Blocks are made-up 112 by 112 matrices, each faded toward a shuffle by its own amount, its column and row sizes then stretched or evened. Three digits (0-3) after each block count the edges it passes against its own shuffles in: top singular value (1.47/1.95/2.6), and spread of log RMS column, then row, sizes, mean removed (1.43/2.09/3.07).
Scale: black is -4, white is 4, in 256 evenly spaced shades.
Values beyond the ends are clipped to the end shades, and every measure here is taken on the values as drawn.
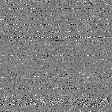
0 0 3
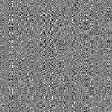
3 3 1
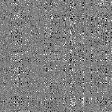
2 3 2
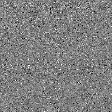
0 1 2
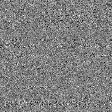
0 0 2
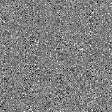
1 2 1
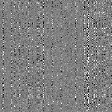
3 3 1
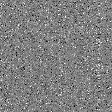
1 1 0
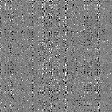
3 3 1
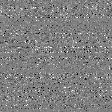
1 0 3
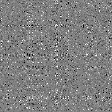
2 2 2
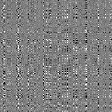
3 3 2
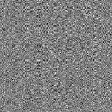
3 2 1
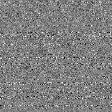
0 0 3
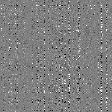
2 3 2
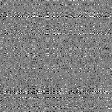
3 1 3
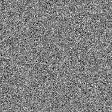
0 1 0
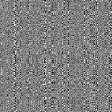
3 3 1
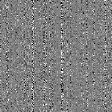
2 3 0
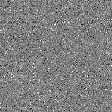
2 0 0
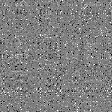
2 1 1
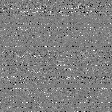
0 0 3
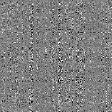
0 3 2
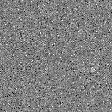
2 0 0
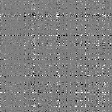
1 3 3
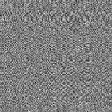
3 1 2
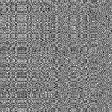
3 2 0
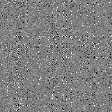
2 2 1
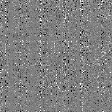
0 3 2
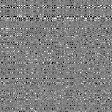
3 1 3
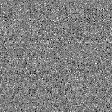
2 0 1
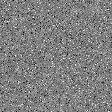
0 0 0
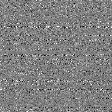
1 0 3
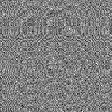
3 0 1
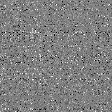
1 1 2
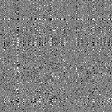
3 2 2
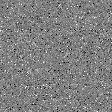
1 0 1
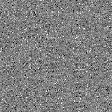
2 1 0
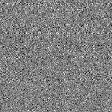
2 0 2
